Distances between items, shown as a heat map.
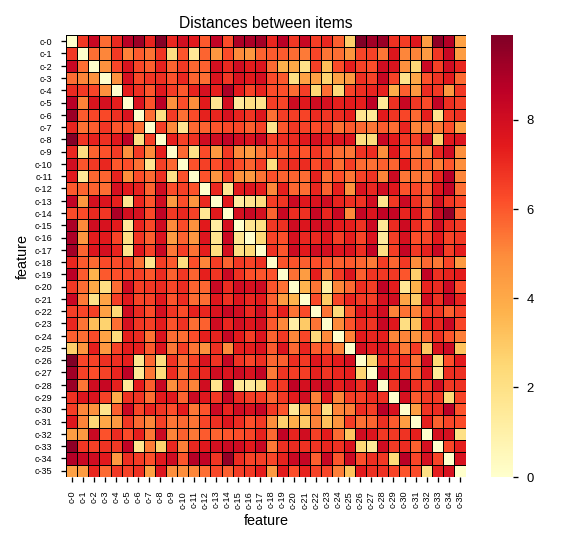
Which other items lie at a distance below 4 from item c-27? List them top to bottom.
c-6, c-8, c-26, c-33
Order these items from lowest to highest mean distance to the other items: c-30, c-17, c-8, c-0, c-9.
c-9, c-30, c-17, c-8, c-0
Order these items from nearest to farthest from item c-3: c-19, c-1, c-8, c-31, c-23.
c-23, c-31, c-1, c-19, c-8
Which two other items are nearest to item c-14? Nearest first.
c-12, c-25
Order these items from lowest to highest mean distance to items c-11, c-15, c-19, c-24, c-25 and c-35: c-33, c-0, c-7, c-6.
c-7, c-0, c-6, c-33
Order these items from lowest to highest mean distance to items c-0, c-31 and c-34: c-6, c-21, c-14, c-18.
c-18, c-21, c-6, c-14
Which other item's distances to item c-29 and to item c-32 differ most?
c-34
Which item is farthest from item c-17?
c-0
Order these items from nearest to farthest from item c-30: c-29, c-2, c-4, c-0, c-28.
c-2, c-4, c-0, c-29, c-28
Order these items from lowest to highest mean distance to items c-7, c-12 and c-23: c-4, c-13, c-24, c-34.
c-24, c-4, c-13, c-34
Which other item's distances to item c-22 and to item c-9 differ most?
c-11
